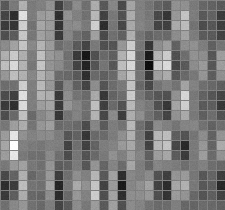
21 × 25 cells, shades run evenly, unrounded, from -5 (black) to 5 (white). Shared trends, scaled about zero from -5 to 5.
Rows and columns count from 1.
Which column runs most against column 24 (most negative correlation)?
5
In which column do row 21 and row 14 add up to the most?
2
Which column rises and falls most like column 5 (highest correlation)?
15
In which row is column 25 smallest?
19
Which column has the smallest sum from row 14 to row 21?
7
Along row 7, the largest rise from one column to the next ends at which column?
18
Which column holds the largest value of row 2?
3
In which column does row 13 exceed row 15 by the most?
21
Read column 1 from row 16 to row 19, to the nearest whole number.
1 0 -2 -3
